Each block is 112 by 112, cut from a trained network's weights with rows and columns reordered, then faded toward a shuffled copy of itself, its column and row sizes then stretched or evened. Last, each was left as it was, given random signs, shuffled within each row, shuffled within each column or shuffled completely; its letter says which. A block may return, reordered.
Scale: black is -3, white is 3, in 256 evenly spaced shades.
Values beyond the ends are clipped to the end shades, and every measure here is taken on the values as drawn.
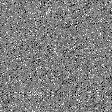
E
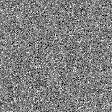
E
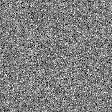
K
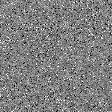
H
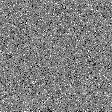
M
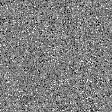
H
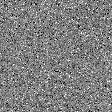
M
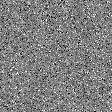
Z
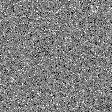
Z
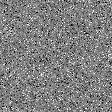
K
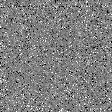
E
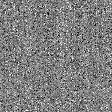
E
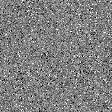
H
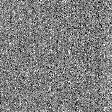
K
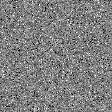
H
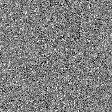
H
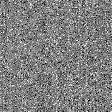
E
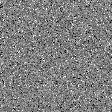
H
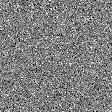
M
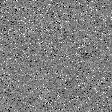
M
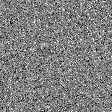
Z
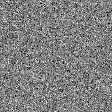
H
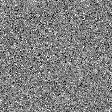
H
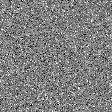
M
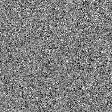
H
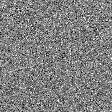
M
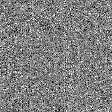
E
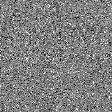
E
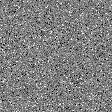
Z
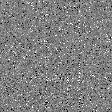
E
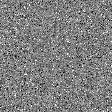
K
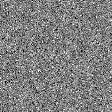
E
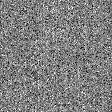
K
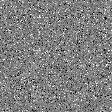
E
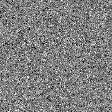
E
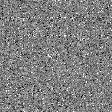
E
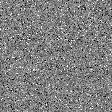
M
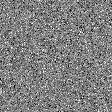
Z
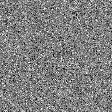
H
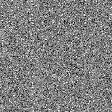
E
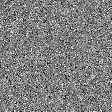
M
